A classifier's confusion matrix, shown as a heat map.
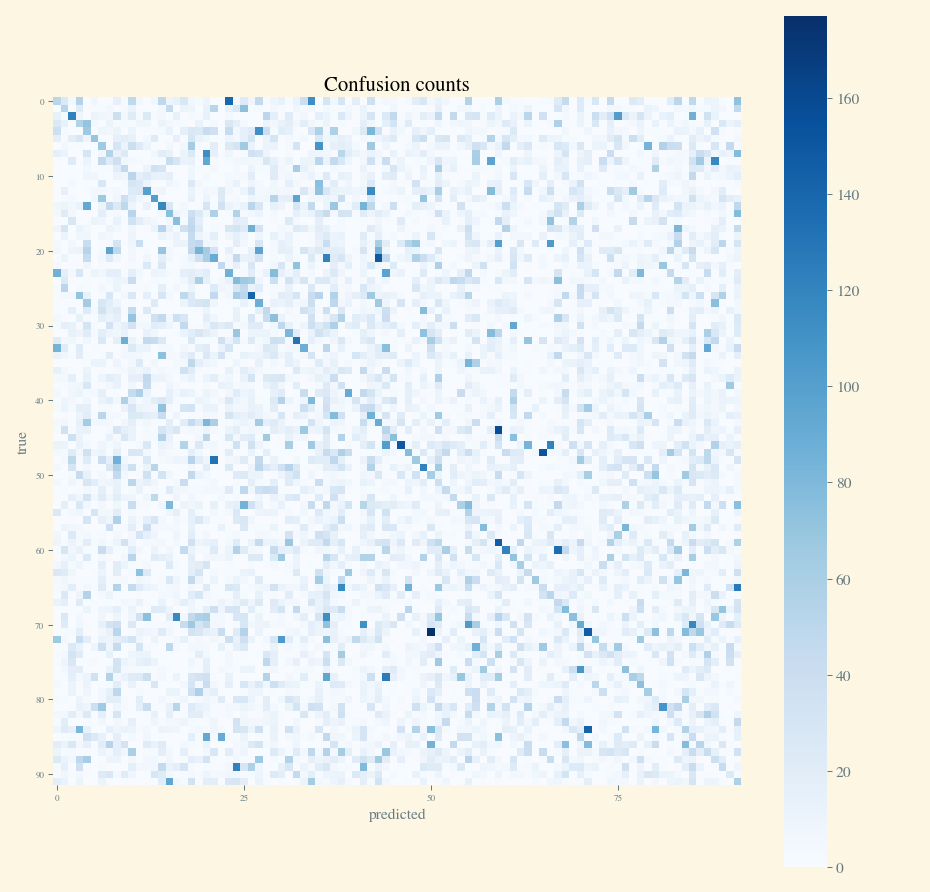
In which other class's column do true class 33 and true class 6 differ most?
35
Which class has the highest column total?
36
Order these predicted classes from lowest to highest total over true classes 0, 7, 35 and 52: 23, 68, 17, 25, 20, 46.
46, 17, 25, 68, 20, 23
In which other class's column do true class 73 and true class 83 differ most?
56
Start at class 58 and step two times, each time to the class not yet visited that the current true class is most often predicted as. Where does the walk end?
51
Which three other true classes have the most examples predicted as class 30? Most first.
72, 61, 40
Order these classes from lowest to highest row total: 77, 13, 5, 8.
5, 13, 77, 8
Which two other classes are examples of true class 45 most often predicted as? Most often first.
61, 28
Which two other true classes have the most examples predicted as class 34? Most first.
0, 40
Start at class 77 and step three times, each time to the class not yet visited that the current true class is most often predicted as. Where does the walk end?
31
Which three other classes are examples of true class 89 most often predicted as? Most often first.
24, 41, 26
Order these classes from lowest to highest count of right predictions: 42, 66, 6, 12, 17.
17, 66, 6, 42, 12
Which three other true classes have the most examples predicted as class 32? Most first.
13, 22, 9
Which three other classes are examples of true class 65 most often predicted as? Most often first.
91, 38, 47
